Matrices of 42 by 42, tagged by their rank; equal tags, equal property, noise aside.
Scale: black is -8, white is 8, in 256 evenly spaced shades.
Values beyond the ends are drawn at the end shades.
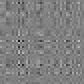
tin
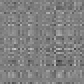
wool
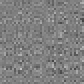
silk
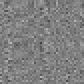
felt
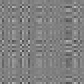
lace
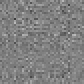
felt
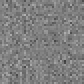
felt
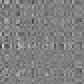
wool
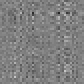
wool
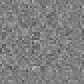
felt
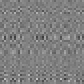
tin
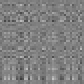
tin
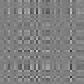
lace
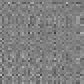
silk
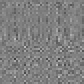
silk
